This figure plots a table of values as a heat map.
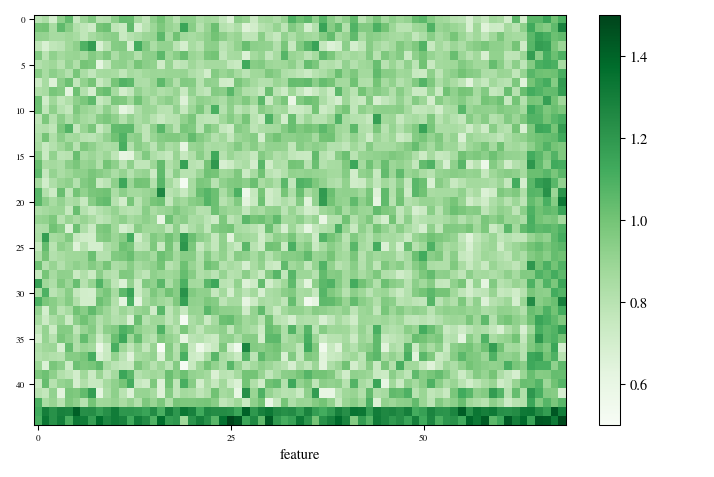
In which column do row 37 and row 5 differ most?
19
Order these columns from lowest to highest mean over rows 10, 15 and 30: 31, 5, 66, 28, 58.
28, 31, 58, 5, 66
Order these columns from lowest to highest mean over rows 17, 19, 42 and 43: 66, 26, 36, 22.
36, 26, 22, 66
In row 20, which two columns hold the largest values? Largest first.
68, 37
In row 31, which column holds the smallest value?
35
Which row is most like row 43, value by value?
44
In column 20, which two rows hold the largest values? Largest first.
43, 44
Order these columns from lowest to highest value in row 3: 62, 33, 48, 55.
33, 55, 48, 62
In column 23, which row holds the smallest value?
39
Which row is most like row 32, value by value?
17
